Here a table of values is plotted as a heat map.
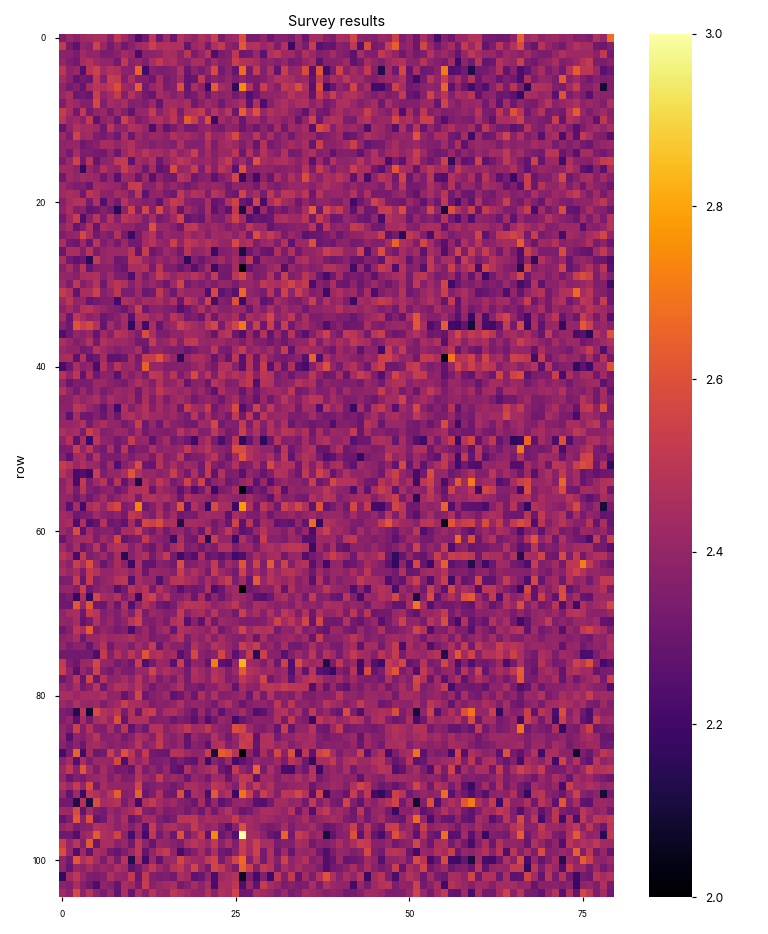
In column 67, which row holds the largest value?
49
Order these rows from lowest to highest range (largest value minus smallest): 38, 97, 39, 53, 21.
38, 53, 21, 39, 97
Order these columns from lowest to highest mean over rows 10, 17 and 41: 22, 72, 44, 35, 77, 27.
22, 77, 72, 44, 27, 35
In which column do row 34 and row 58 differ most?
51
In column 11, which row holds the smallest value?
54
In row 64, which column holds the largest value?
75
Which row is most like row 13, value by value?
73
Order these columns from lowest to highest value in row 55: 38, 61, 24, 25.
24, 25, 38, 61
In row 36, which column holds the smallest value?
76
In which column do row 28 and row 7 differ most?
26
